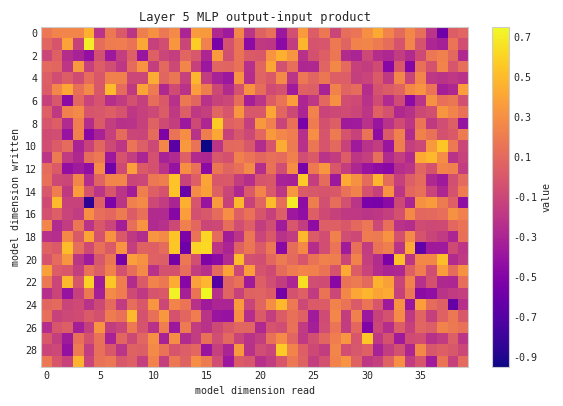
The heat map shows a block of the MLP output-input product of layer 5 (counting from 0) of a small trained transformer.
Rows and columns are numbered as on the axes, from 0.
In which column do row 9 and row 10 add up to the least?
15
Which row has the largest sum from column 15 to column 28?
21
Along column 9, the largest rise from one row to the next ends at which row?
3
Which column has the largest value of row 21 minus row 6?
19
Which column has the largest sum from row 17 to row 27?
12
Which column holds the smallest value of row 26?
30
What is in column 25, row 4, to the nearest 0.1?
0.1
